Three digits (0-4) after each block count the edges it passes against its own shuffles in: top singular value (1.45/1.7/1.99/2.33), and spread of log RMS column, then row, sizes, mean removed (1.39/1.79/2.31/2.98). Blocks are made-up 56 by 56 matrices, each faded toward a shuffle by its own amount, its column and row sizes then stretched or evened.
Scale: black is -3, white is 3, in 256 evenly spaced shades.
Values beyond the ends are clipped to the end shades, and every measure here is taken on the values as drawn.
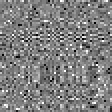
4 0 2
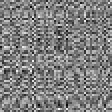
4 3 2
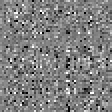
2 3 3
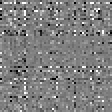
3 3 4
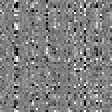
4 4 1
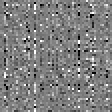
3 4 2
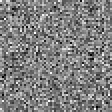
2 0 0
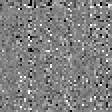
1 3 2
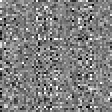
3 3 2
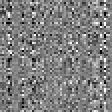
4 4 3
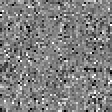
1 2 0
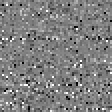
1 1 2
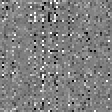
0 3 2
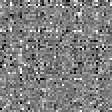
3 2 3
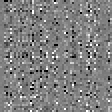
2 4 1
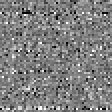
0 0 4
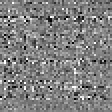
1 2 4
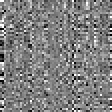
4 4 1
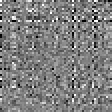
4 3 3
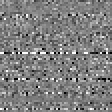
2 0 4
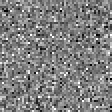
0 2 1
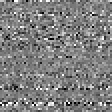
1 0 4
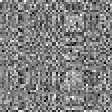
4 2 1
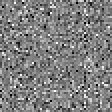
2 1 0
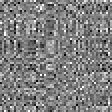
4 2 1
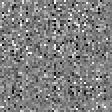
1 3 1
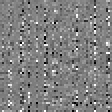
0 4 1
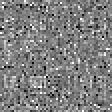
2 0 1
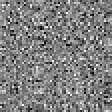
3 0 0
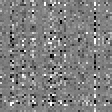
1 4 3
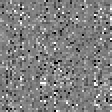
1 3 0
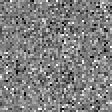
0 2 0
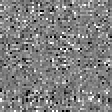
2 1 2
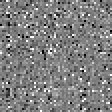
1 2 2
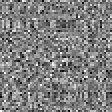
3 0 2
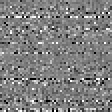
3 0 4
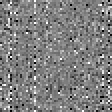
1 4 0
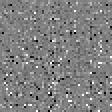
0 2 2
